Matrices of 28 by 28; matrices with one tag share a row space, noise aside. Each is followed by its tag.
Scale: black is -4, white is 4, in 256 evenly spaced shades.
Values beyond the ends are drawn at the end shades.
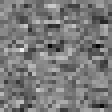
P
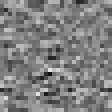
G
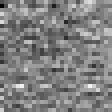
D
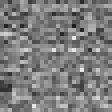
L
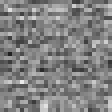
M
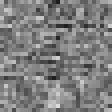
G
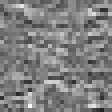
P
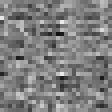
P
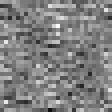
G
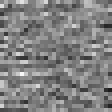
D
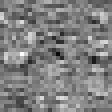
P
